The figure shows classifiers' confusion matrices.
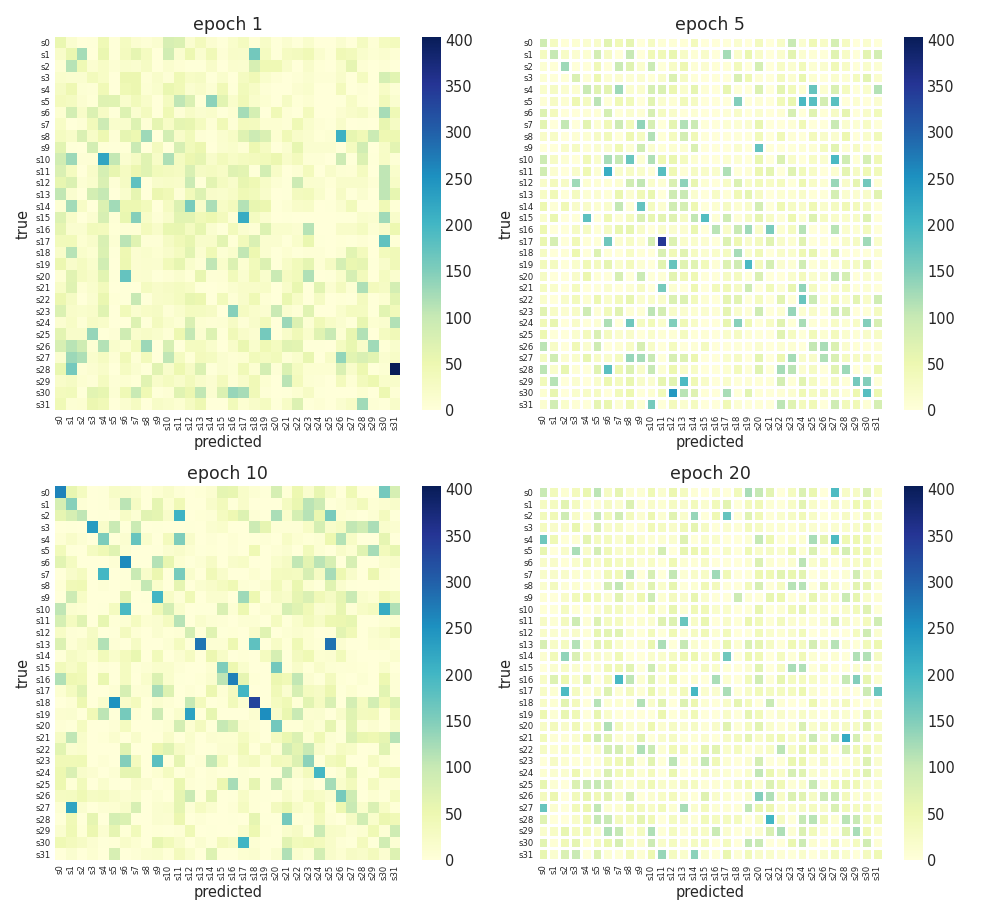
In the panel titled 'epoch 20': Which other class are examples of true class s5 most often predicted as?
s3
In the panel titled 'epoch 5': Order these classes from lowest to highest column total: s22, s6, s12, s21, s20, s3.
s21, s3, s22, s20, s6, s12
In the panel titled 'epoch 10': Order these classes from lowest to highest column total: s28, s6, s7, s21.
s28, s7, s21, s6
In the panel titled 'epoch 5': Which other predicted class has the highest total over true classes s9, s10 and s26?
s27
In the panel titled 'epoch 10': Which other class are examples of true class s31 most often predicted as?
s21
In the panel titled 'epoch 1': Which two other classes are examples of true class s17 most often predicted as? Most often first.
s30, s6
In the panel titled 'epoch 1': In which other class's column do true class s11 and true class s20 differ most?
s6
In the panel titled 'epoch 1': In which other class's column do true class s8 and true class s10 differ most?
s4
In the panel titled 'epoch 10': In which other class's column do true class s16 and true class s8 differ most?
s0
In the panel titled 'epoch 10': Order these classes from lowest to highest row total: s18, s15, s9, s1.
s15, s1, s9, s18
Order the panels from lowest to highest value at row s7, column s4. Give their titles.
epoch 20, epoch 5, epoch 1, epoch 10
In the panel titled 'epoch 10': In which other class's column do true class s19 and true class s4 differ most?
s12
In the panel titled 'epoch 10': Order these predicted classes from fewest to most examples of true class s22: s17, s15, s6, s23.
s15, s17, s6, s23
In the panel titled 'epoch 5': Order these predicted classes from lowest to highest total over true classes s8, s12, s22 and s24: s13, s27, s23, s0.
s23, s0, s27, s13
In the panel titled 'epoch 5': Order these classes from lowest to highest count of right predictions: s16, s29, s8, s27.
s8, s27, s16, s29
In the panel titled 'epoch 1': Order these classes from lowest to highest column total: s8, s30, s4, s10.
s8, s10, s30, s4
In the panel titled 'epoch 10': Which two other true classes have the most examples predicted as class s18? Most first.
s13, s3
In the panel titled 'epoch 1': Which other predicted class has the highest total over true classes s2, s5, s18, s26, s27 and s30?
s1
